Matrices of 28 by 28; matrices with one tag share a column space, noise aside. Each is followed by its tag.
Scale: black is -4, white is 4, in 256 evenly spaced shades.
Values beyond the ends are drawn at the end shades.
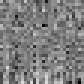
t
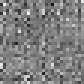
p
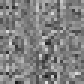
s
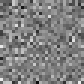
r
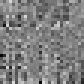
t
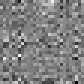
r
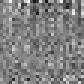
p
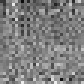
p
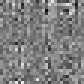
p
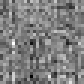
s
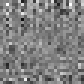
p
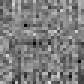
s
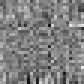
t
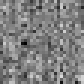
s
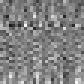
t
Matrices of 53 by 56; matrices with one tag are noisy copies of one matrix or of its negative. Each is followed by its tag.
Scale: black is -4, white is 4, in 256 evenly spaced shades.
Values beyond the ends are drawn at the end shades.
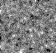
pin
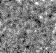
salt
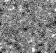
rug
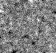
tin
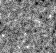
salt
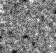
tin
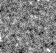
pin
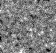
pin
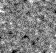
tin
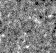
salt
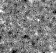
tin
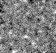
tin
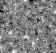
tin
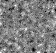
rug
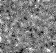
pin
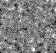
rug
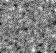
rug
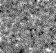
pin
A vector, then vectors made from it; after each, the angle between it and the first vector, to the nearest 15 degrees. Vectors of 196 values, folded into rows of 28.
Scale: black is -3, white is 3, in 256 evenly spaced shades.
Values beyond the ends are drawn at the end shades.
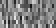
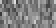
120 degrees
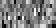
90 degrees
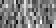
120 degrees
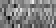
75 degrees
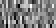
165 degrees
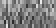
60 degrees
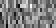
150 degrees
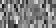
60 degrees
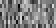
150 degrees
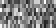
90 degrees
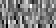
165 degrees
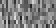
15 degrees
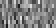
165 degrees
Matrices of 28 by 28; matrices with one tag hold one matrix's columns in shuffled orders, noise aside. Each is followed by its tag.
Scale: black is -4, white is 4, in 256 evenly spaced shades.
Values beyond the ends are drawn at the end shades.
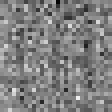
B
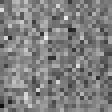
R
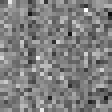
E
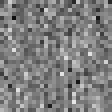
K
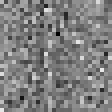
E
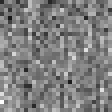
K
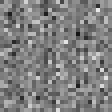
E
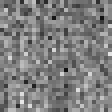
K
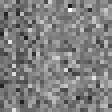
E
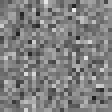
E
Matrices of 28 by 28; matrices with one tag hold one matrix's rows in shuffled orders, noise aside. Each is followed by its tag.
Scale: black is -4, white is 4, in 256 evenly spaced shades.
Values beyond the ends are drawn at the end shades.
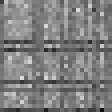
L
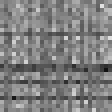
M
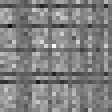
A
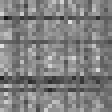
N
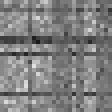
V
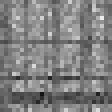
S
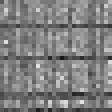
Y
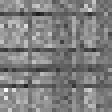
V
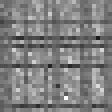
S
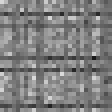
N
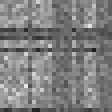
V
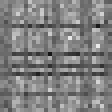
S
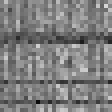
Y
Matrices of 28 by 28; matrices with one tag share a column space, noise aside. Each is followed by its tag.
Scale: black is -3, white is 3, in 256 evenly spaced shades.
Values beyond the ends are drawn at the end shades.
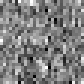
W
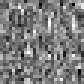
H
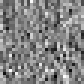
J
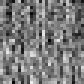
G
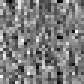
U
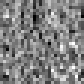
J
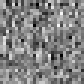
H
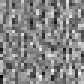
J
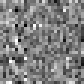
W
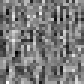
G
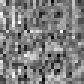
J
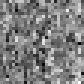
U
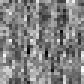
G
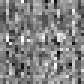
U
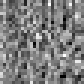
J
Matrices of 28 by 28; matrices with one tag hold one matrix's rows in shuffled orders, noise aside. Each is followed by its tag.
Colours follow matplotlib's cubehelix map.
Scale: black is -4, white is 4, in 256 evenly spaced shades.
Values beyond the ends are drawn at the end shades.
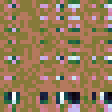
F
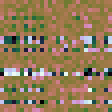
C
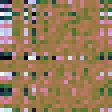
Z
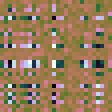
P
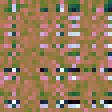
F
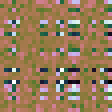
F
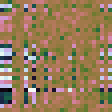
Z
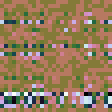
C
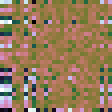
Z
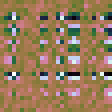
F
